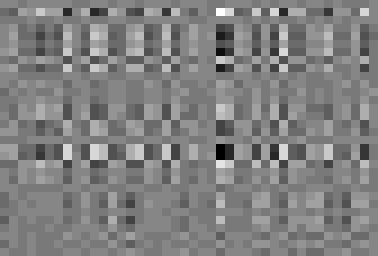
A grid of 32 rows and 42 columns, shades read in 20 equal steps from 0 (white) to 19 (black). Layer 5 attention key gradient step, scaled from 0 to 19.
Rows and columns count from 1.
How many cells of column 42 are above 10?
1
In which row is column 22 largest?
2
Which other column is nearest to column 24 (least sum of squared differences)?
28
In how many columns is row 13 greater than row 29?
14
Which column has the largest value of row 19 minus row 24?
25
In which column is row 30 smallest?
15
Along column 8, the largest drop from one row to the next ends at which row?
9
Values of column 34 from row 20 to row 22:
13 7 9
